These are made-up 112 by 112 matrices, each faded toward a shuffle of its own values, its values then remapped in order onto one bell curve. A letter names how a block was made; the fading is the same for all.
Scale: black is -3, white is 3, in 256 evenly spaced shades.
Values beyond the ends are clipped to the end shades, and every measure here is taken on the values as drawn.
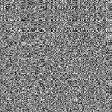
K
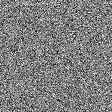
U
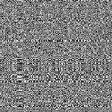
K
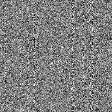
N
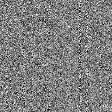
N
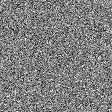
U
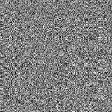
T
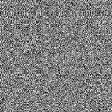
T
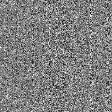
N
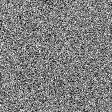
U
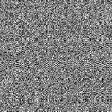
T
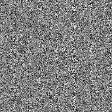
N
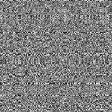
K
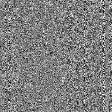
N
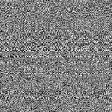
K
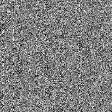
N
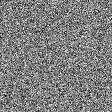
U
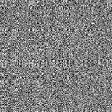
T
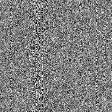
N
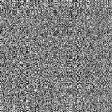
T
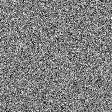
U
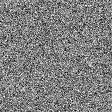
U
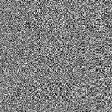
T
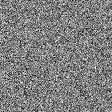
U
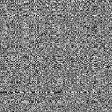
K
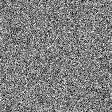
U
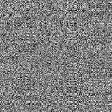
T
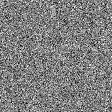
U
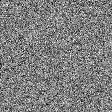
U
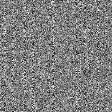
N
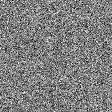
U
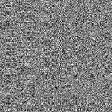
T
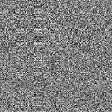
T
